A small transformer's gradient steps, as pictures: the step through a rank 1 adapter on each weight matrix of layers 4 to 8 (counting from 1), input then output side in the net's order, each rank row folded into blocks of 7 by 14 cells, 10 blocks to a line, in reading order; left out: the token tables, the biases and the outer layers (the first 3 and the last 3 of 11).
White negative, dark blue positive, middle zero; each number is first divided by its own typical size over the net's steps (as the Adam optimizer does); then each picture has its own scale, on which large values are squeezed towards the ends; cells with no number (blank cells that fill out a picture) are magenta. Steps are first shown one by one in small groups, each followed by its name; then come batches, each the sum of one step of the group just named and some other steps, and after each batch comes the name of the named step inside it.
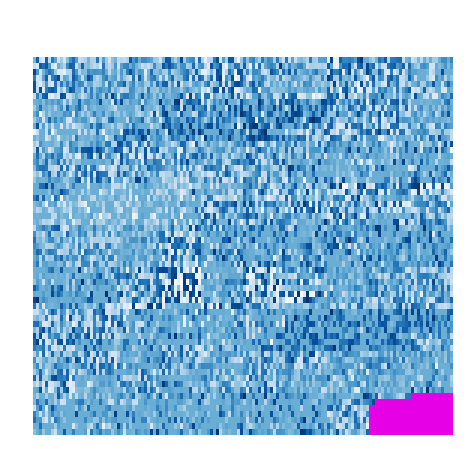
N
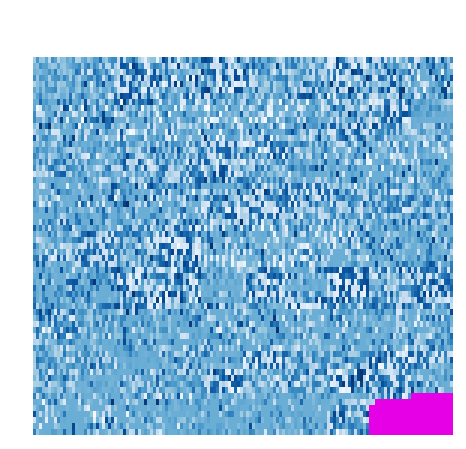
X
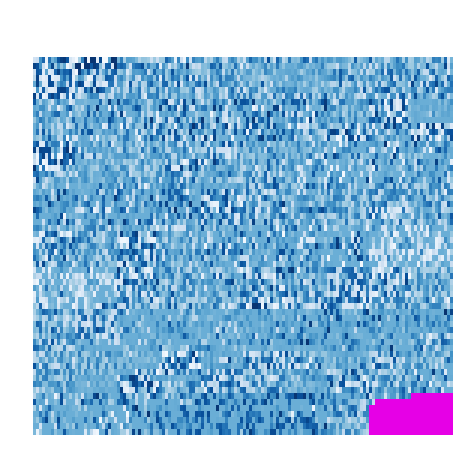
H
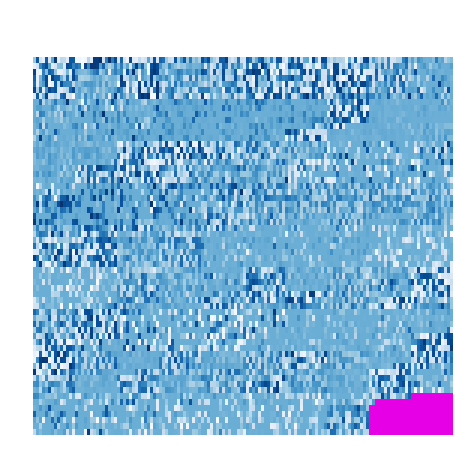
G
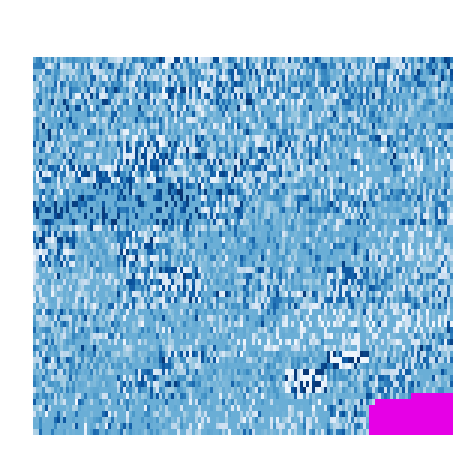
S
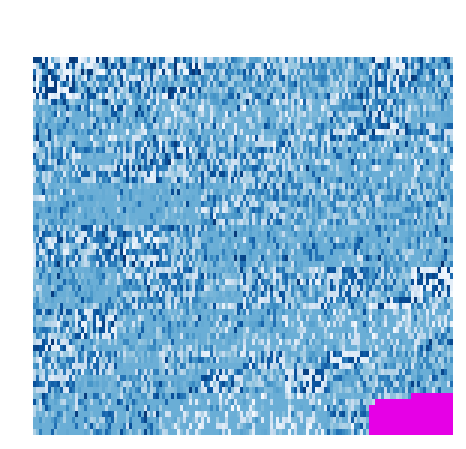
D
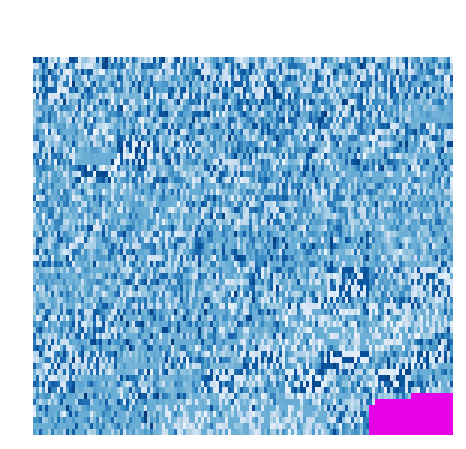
D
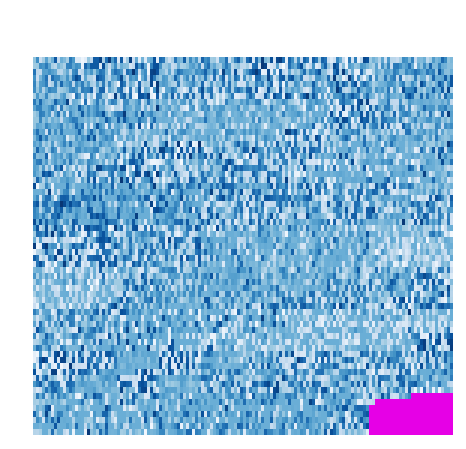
G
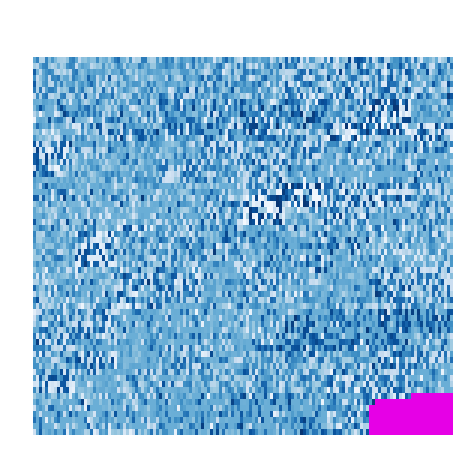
N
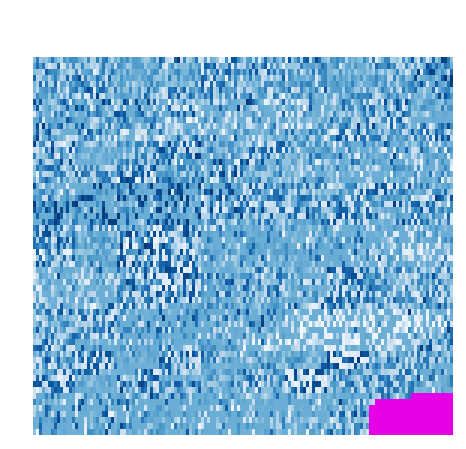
S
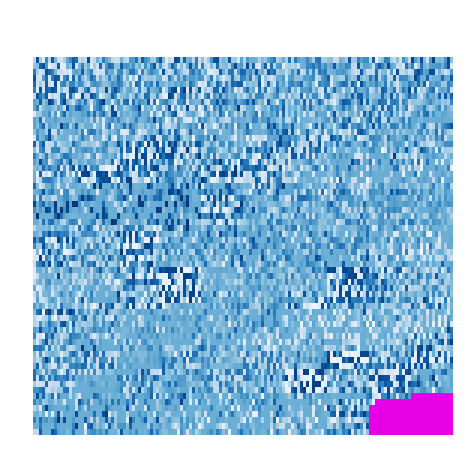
S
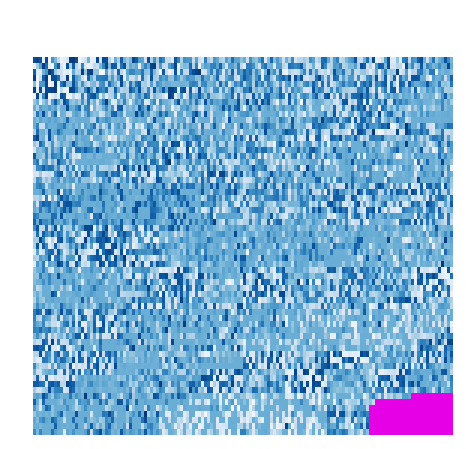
D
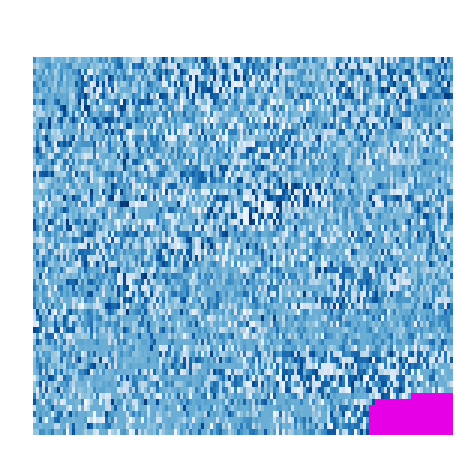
X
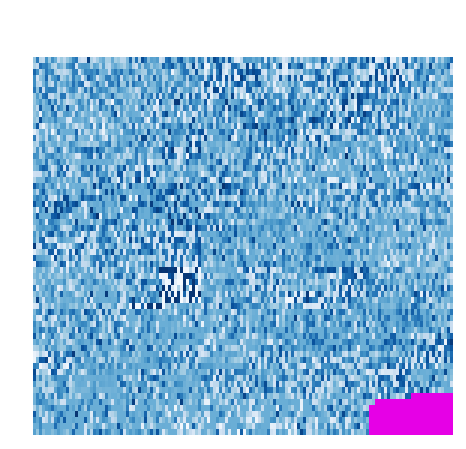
N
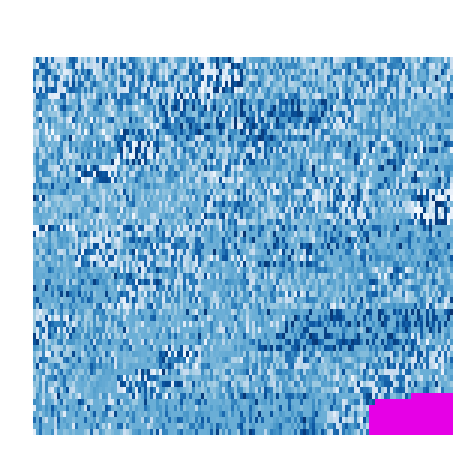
N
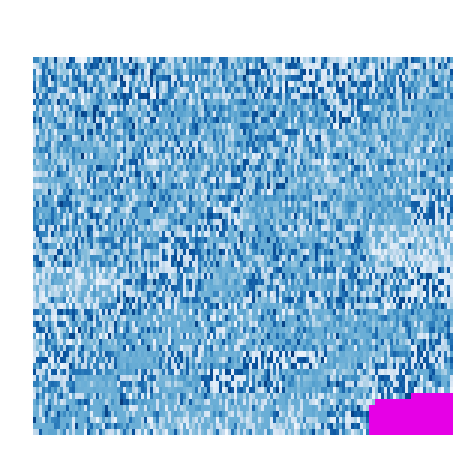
G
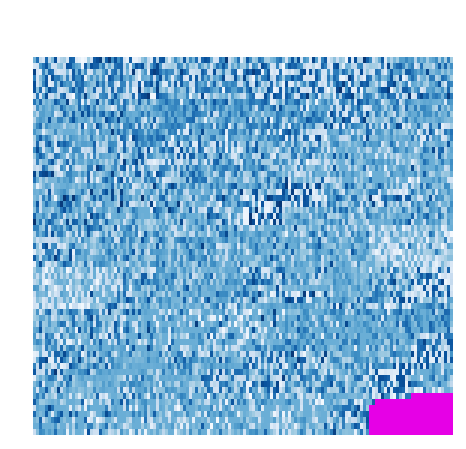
G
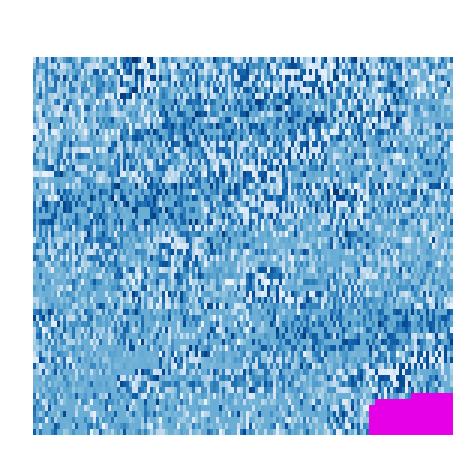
X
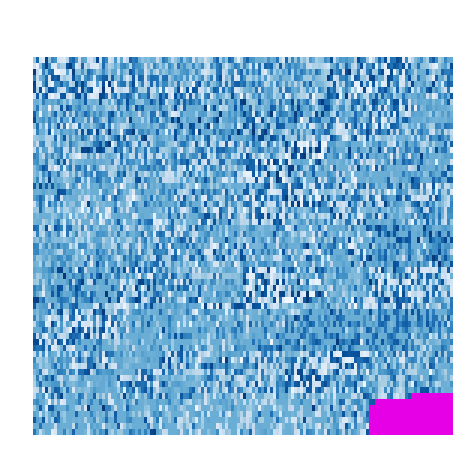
N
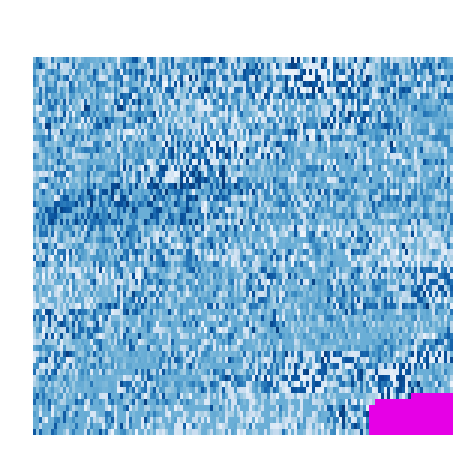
X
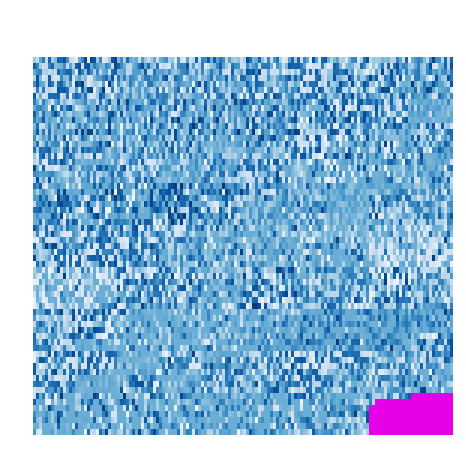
H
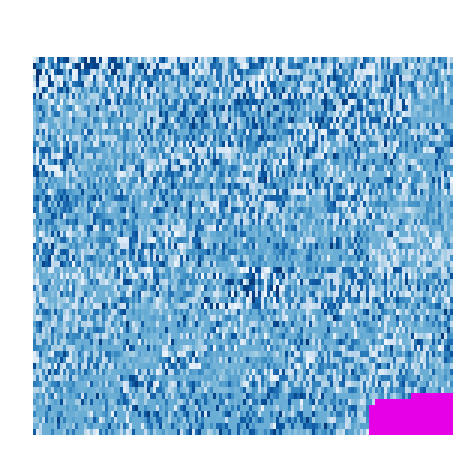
H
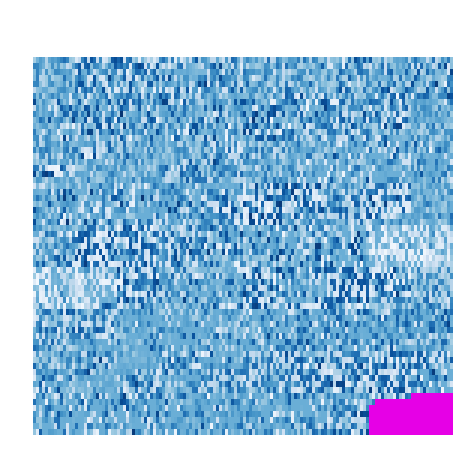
H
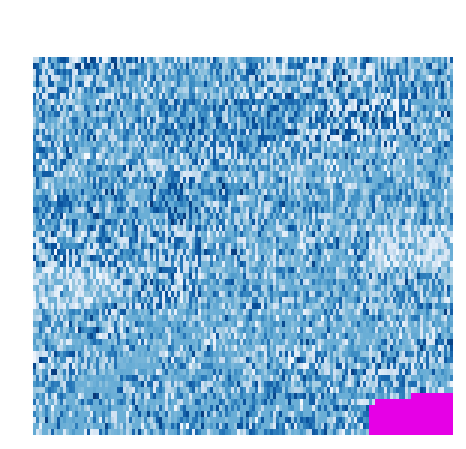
H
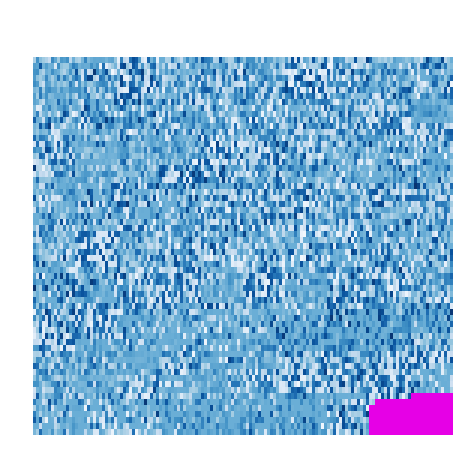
X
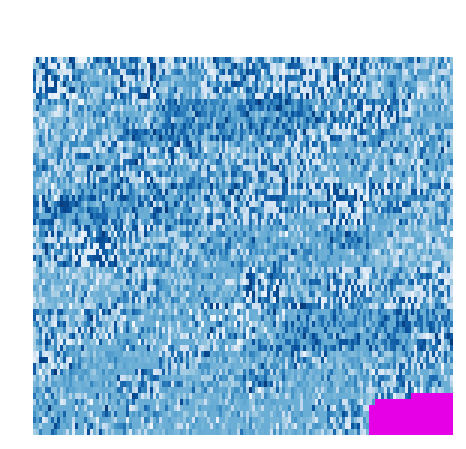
G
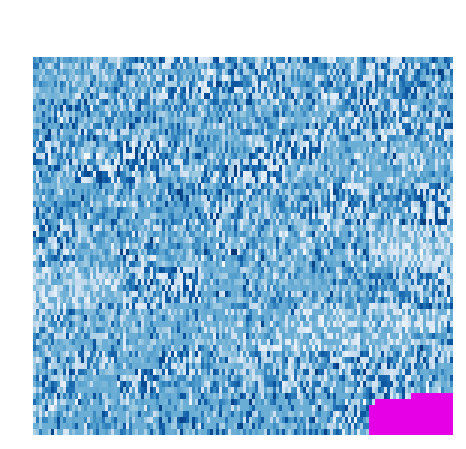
S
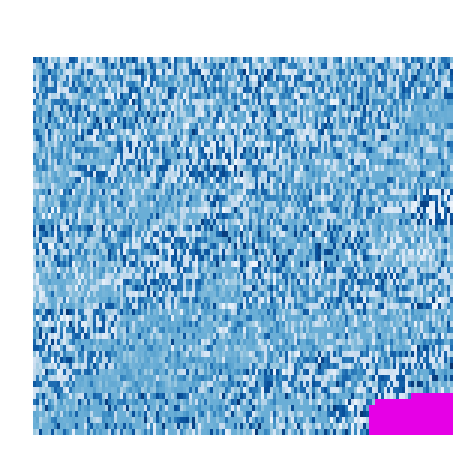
D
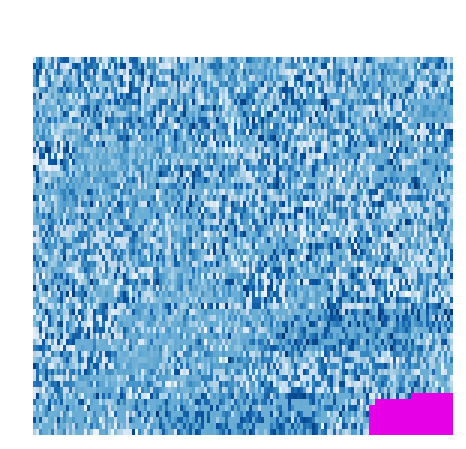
H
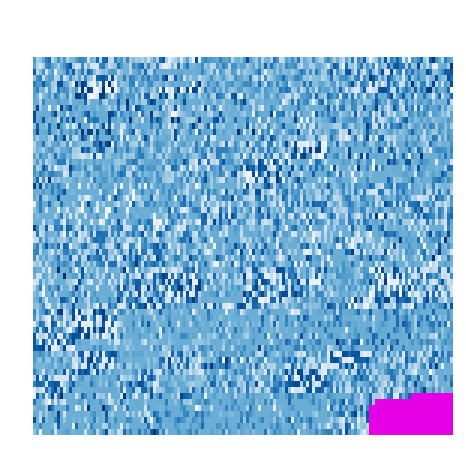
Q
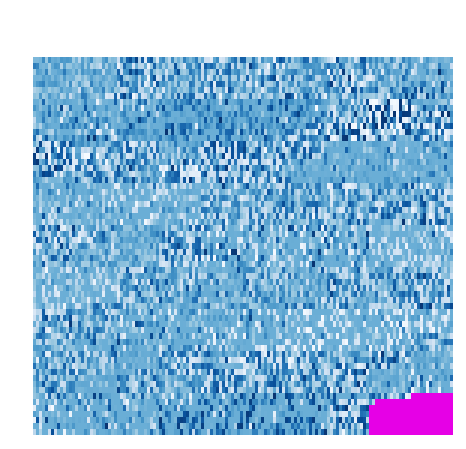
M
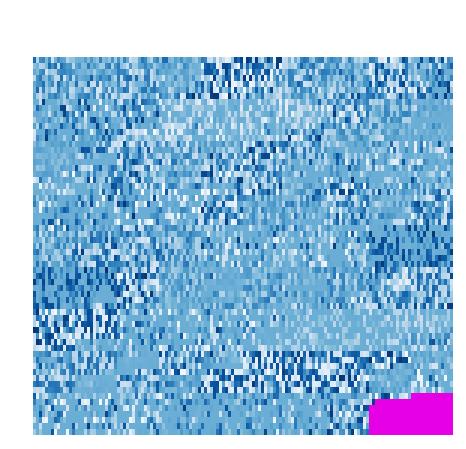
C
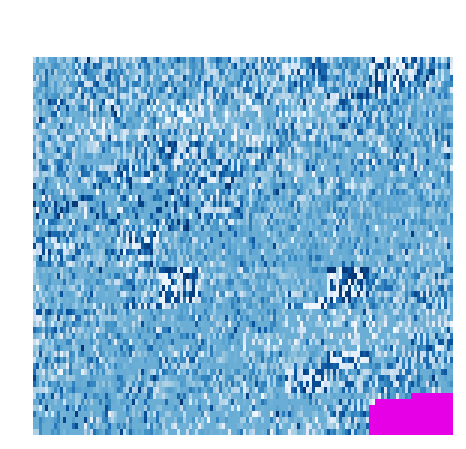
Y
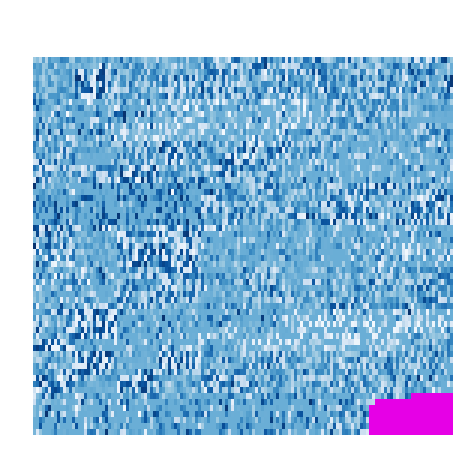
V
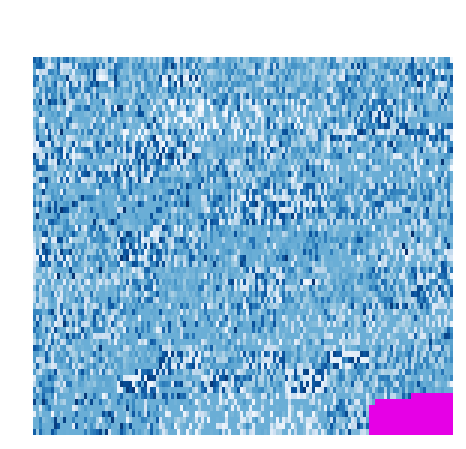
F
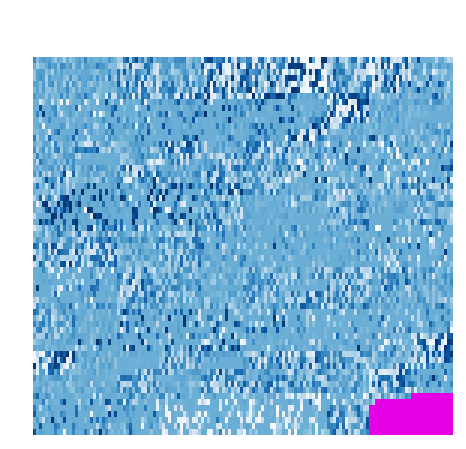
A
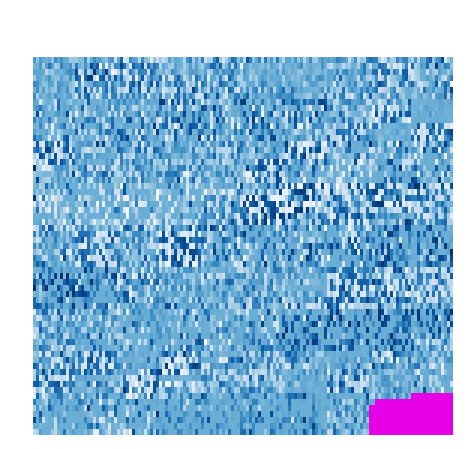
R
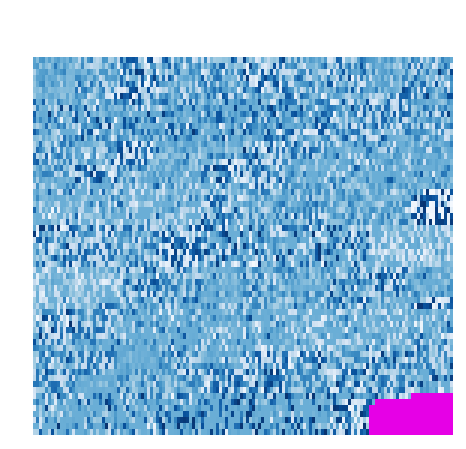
M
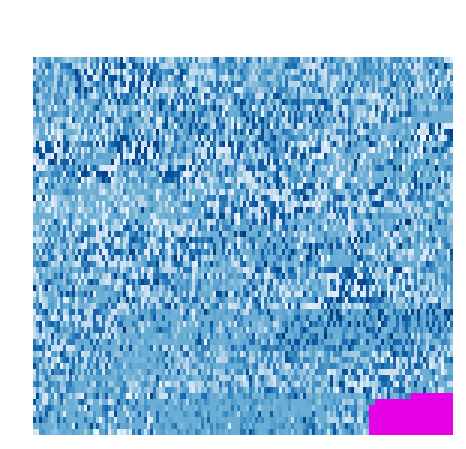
R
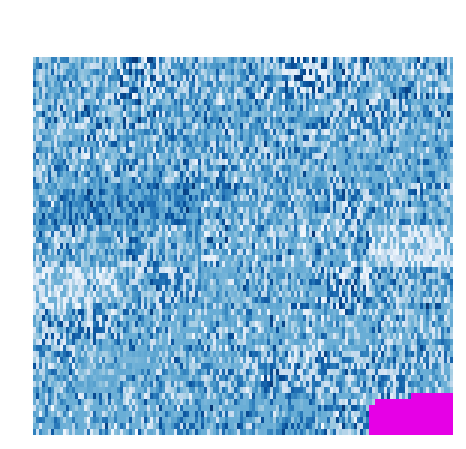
M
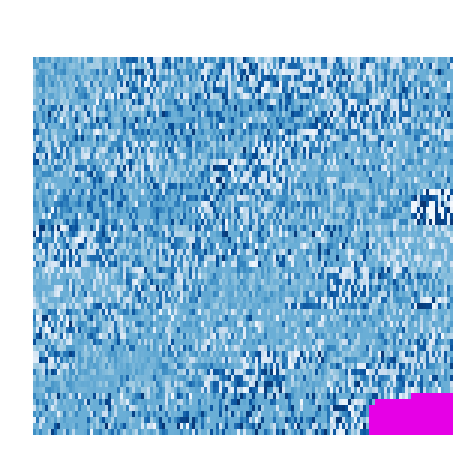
M
